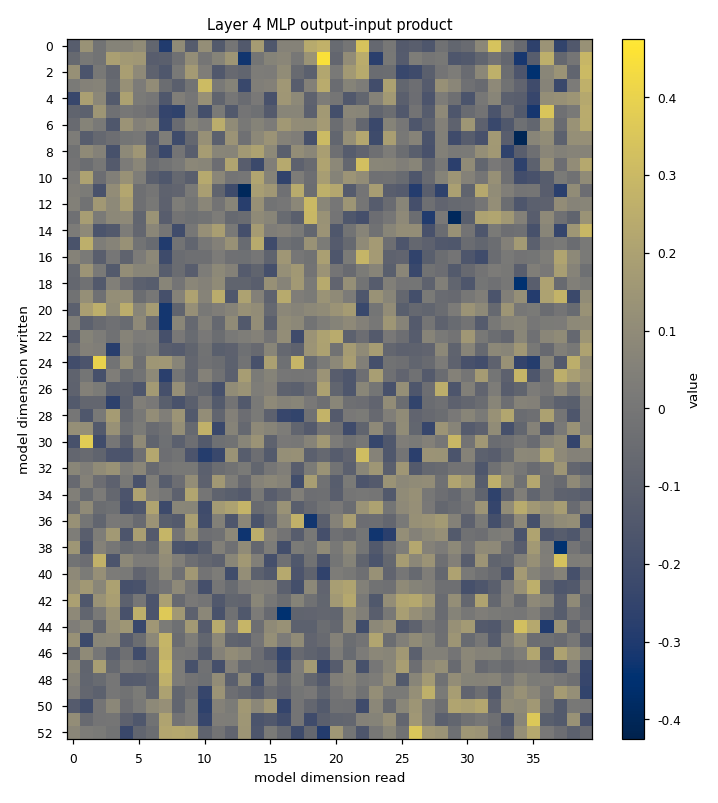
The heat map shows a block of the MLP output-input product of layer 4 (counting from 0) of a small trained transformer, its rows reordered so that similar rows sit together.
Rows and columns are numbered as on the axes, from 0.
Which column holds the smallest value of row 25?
7
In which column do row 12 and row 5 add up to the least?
35
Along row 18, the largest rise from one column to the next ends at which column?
36
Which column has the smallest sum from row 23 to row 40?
24
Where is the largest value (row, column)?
1, 19
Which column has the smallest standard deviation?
28
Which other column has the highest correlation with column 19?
39
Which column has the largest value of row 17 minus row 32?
17
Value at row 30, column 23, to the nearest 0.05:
-0.25
